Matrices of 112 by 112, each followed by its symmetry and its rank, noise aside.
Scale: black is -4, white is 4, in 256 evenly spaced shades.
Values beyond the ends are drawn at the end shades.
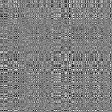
antisymmetric, rank two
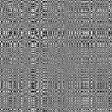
antisymmetric, rank two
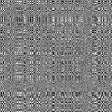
no symmetry, rank two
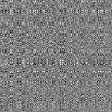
no symmetry, rank four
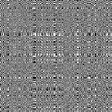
no symmetry, rank two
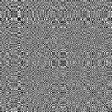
symmetric, rank three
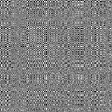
no symmetry, rank two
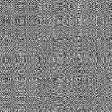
no symmetry, rank four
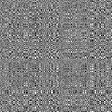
no symmetry, rank three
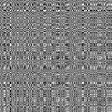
symmetric, rank two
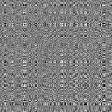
symmetric, rank two
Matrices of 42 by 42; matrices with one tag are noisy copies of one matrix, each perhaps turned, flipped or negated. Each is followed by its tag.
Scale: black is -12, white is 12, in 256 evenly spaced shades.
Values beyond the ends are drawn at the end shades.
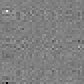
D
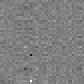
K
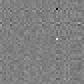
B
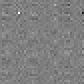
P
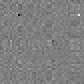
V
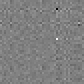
B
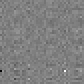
P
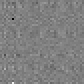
P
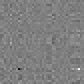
V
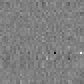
K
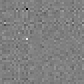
B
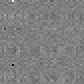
P
